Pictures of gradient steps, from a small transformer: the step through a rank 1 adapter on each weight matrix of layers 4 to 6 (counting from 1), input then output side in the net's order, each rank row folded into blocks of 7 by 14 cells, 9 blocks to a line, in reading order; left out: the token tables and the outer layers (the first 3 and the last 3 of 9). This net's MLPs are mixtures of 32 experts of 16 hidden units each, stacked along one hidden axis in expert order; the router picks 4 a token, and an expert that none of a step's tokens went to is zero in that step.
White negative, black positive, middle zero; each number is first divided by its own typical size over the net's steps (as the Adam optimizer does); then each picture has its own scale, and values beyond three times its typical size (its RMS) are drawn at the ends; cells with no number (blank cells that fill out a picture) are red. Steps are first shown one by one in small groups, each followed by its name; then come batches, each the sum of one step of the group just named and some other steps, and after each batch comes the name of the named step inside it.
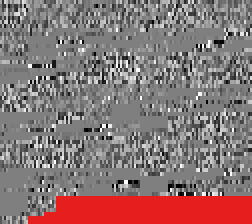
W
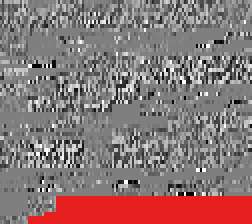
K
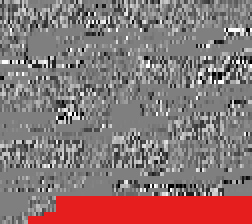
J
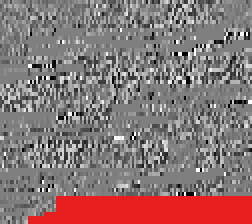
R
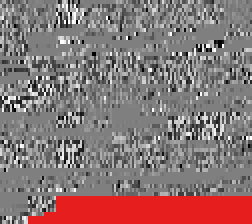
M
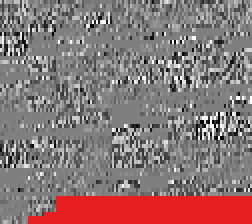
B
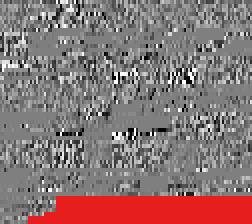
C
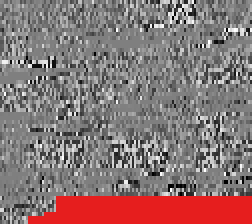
W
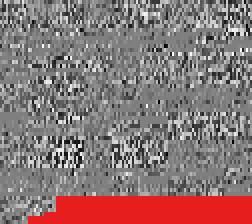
J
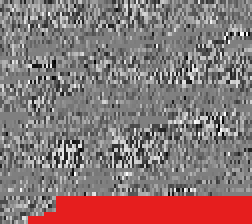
C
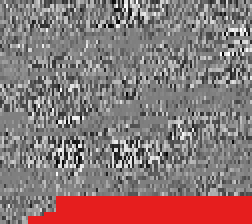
J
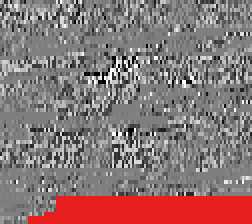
C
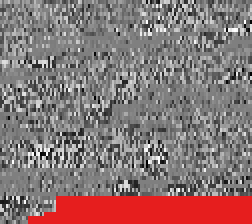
K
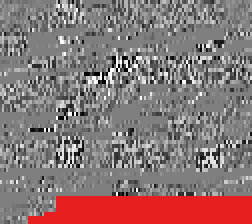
M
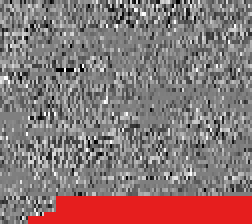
C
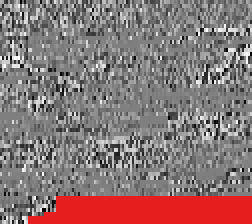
J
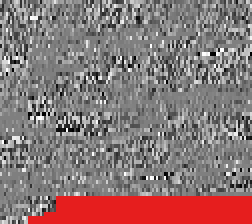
J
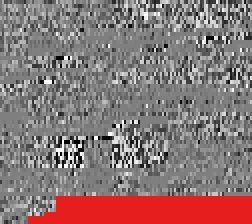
C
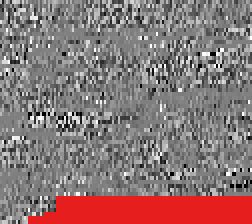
J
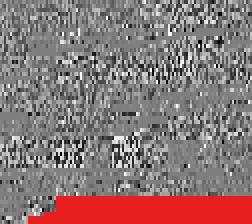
M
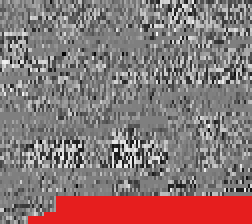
C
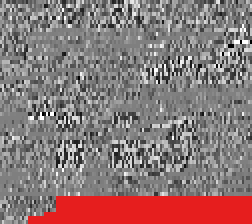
J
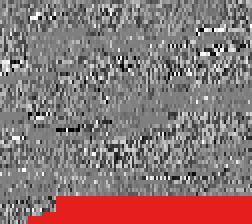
J
